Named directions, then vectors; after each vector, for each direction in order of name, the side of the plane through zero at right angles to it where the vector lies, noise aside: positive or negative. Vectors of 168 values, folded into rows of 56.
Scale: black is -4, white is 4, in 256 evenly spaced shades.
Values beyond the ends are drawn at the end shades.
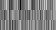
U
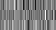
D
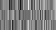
negative, positive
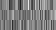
negative, positive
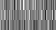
negative, negative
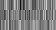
positive, positive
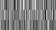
negative, negative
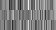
negative, positive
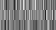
negative, negative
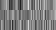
negative, positive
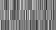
negative, negative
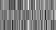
negative, positive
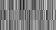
positive, positive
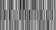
positive, positive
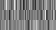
positive, positive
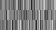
negative, positive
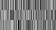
positive, negative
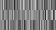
negative, negative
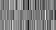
positive, negative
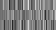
negative, positive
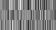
positive, negative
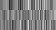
negative, positive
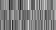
negative, positive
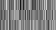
positive, positive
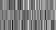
negative, positive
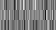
negative, negative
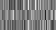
negative, positive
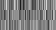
positive, positive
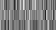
negative, negative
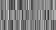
negative, positive
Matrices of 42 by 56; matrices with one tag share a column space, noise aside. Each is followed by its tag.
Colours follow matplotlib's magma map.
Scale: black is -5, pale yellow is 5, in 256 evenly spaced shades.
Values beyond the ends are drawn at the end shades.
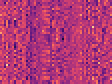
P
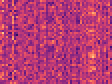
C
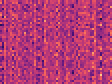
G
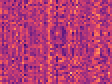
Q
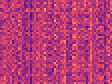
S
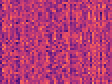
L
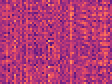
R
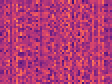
G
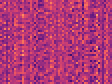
S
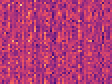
L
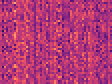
L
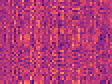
P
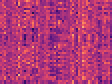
P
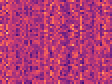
C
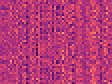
R
